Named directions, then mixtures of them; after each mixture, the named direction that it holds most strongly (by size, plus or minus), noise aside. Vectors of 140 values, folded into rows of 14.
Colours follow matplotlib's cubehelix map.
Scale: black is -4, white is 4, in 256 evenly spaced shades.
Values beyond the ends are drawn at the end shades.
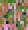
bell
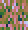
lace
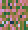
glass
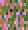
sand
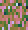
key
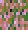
sand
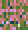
glass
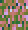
key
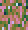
key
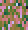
key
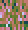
lace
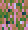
bell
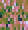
lace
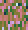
key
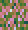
sand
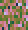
key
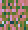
glass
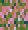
sand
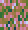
lace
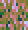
lace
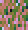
sand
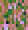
bell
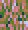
lace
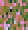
sand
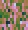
lace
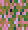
sand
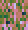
bell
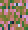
key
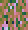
bell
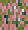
bell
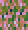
sand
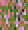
sand
